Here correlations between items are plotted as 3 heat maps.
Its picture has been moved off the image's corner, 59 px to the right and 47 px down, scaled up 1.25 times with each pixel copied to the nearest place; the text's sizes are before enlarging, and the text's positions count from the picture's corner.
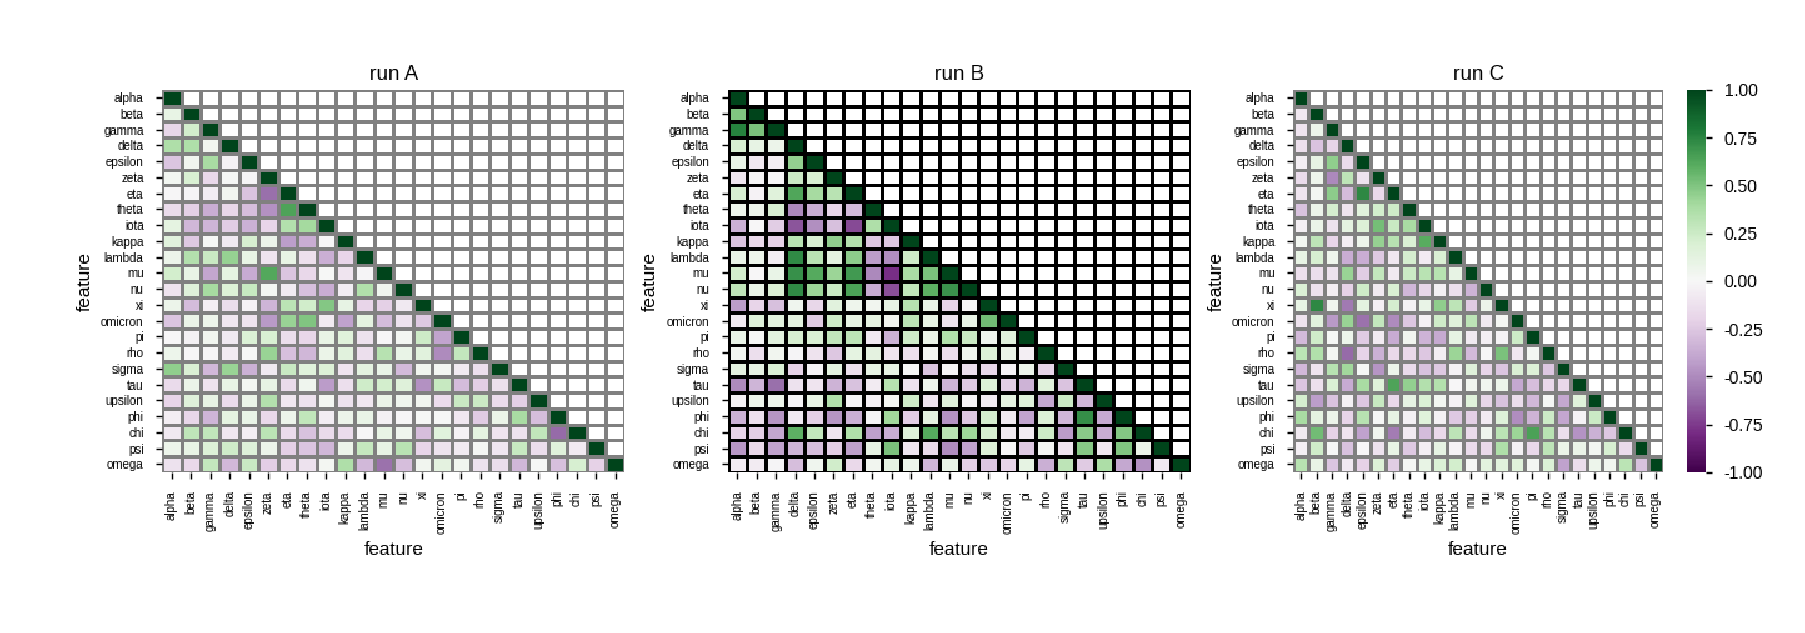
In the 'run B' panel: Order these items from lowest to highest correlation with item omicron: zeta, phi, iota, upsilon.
phi, iota, upsilon, zeta
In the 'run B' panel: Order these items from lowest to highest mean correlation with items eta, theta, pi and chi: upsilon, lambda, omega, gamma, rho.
omega, upsilon, gamma, rho, lambda
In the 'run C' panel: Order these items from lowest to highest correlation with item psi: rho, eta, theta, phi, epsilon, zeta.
theta, zeta, epsilon, eta, phi, rho
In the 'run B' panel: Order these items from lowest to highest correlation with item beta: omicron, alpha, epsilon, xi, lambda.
xi, epsilon, lambda, omicron, alpha
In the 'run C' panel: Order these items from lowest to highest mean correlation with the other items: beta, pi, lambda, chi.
pi, chi, lambda, beta
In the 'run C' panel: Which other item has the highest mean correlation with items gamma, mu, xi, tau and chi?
beta
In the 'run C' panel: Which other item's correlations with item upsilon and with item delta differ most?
sigma
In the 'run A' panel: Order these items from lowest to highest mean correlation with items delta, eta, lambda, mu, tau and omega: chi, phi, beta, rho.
rho, chi, phi, beta
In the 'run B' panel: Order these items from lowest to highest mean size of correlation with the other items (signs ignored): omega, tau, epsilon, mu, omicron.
omicron, omega, epsilon, tau, mu
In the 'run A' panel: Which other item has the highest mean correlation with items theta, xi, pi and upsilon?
iota
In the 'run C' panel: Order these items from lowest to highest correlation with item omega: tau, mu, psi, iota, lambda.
psi, tau, mu, iota, lambda
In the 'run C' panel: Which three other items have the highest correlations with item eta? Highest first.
epsilon, tau, gamma
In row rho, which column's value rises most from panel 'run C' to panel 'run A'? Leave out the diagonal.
zeta
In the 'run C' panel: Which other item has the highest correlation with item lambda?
rho
